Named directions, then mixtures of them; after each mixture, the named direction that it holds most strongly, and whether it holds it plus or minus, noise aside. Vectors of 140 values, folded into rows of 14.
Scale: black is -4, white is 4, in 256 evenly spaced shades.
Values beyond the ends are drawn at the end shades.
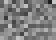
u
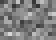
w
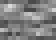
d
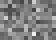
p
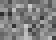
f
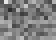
u, plus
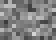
d, plus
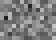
f, minus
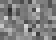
p, plus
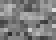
d, plus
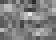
d, plus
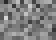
u, minus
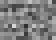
f, minus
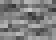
d, minus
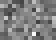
p, plus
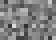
f, minus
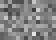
p, plus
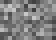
d, plus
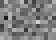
p, minus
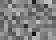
p, minus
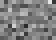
u, minus
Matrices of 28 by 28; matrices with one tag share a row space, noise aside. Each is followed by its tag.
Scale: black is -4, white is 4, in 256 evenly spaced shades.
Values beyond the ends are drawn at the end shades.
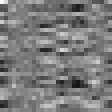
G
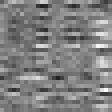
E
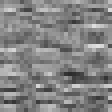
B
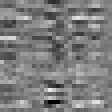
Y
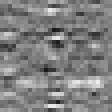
Y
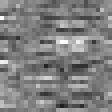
G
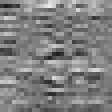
Y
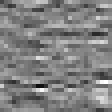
E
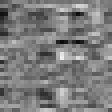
G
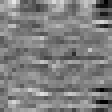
E
